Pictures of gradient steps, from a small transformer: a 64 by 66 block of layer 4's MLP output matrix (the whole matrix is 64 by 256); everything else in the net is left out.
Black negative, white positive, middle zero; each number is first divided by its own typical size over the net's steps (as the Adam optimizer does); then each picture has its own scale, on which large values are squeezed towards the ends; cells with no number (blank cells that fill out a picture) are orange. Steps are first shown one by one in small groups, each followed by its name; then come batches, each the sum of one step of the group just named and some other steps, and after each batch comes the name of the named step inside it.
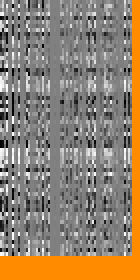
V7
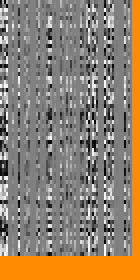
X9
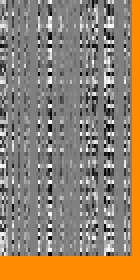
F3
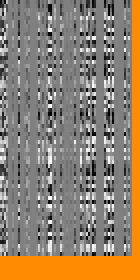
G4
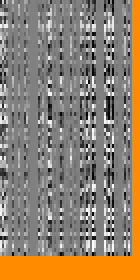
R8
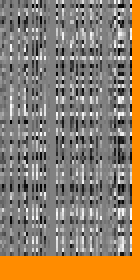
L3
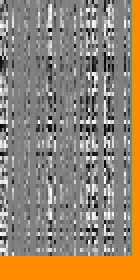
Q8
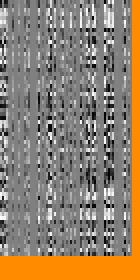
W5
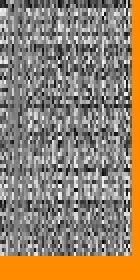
X9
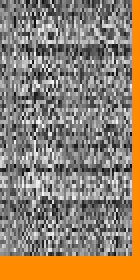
F3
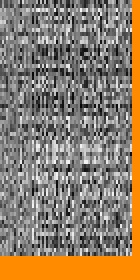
W5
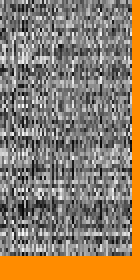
V7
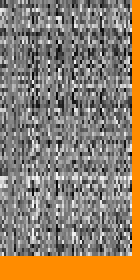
X9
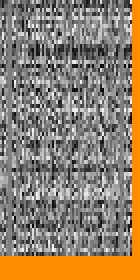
Q8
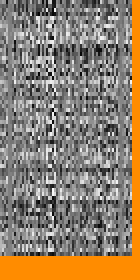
F3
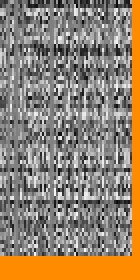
L3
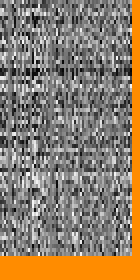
V7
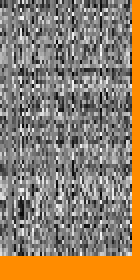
X9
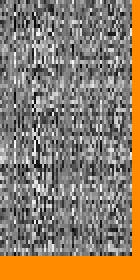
G4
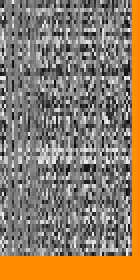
R8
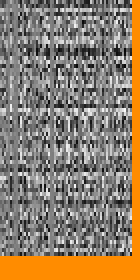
L3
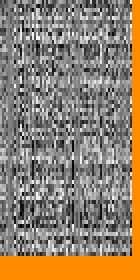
G4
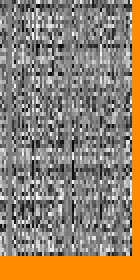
F3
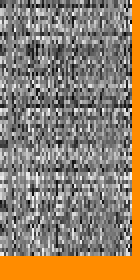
V7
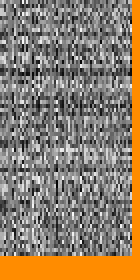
V7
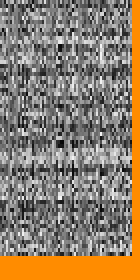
X9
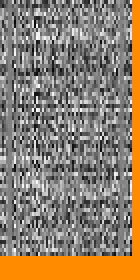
W5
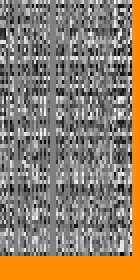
L3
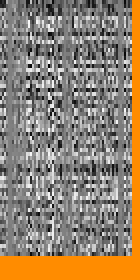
G4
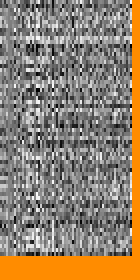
X9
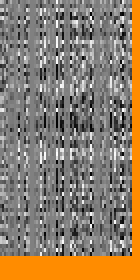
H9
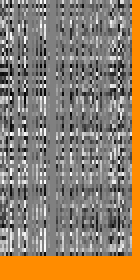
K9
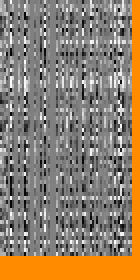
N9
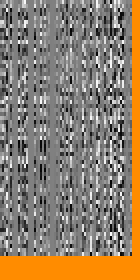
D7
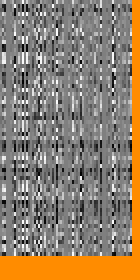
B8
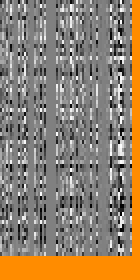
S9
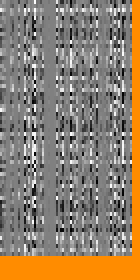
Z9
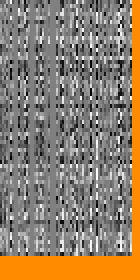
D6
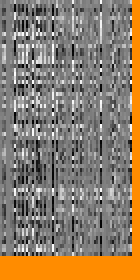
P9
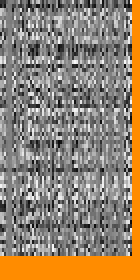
P9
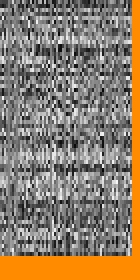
K9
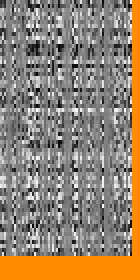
S9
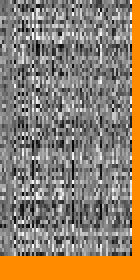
D6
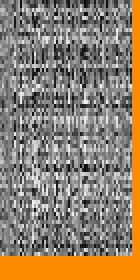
N9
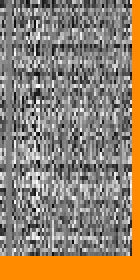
Z9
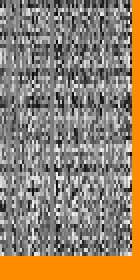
S9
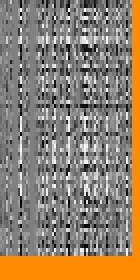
D6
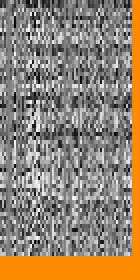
D6
